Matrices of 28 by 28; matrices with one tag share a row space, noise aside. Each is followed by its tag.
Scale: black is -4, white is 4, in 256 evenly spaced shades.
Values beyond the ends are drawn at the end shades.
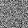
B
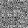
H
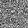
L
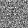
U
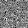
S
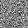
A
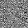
B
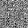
U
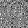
B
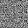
B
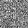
L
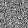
B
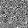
S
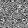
A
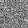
B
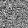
S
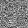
S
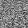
A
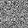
L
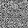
H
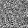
U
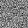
H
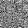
A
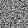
A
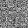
S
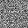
U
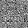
U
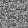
S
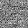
H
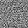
H
